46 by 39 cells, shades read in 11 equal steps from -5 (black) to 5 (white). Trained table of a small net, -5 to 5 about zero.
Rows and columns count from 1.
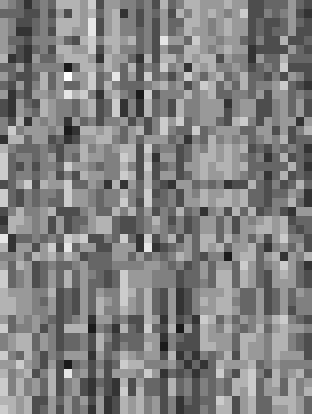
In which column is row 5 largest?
21
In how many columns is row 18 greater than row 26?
18
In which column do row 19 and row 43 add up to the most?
1
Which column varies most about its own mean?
9
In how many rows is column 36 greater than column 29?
19
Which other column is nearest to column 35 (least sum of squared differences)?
32
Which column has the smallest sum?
39
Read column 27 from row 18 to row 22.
2 1 1 -1 1
